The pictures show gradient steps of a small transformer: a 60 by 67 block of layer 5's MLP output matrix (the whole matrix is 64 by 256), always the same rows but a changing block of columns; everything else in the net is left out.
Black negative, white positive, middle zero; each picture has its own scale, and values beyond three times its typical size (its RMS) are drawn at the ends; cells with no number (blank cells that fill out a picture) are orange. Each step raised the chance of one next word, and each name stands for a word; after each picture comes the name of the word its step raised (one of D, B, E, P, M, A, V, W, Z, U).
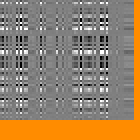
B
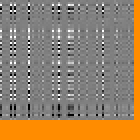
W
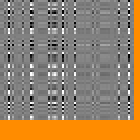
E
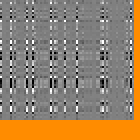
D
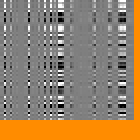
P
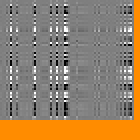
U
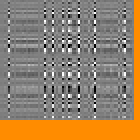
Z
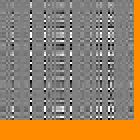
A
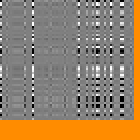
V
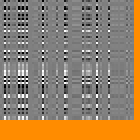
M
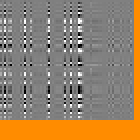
Z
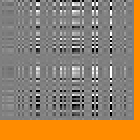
V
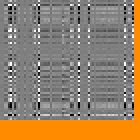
W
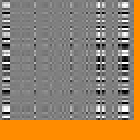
A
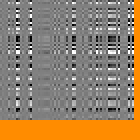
B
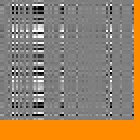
W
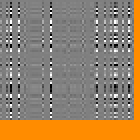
Z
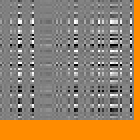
Z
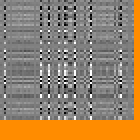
M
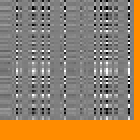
M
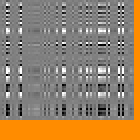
U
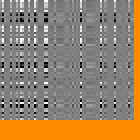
P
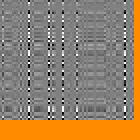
A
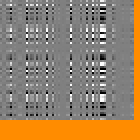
W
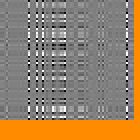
A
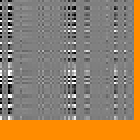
M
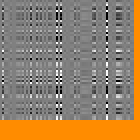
M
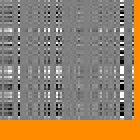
U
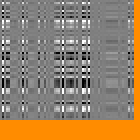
D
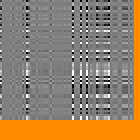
M
